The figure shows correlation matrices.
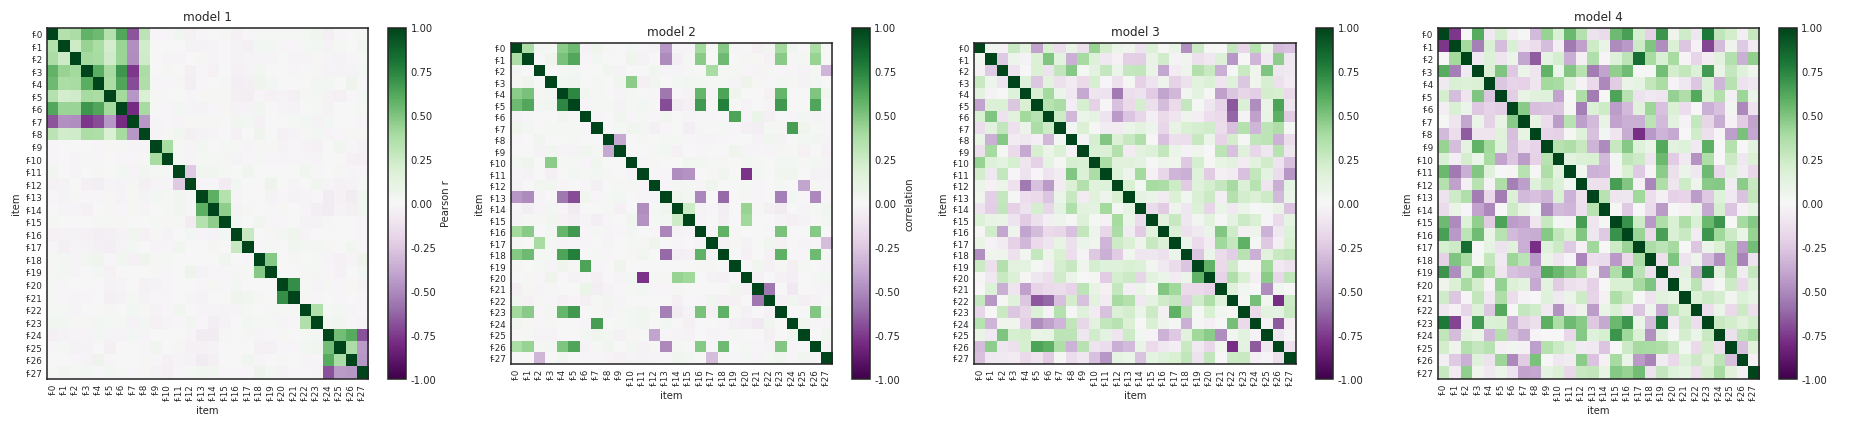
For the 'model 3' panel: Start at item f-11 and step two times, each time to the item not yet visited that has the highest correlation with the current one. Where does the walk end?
f-2
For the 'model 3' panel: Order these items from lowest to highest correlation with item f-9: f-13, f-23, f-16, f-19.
f-13, f-19, f-23, f-16
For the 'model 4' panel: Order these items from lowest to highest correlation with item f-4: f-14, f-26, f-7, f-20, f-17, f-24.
f-14, f-24, f-7, f-26, f-20, f-17
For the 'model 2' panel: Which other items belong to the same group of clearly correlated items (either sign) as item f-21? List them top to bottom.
f-22
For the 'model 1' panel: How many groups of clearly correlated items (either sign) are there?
9
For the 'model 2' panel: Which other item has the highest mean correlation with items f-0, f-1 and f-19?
f-5
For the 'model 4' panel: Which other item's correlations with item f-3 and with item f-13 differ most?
f-5
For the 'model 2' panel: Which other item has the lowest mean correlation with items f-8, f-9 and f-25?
f-12
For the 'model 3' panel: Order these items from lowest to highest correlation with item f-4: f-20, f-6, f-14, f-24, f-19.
f-24, f-14, f-20, f-19, f-6
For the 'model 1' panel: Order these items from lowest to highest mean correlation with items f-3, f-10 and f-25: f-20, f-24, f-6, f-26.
f-20, f-26, f-24, f-6
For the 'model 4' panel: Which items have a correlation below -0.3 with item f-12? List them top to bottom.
f-1, f-6, f-7, f-18
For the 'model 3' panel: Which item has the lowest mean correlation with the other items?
f-4
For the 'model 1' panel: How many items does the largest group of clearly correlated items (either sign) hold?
9
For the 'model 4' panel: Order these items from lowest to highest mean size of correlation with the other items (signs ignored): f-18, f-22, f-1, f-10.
f-22, f-10, f-18, f-1
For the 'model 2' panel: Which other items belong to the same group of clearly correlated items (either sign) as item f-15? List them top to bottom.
f-11, f-14, f-20
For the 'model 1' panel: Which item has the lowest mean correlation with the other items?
f-7
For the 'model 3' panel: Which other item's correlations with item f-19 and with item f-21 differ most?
f-25
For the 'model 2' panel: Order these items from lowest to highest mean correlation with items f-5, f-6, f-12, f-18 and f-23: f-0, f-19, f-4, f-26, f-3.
f-3, f-19, f-0, f-26, f-4
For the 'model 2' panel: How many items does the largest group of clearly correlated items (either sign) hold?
9
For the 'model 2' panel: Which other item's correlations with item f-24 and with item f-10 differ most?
f-7
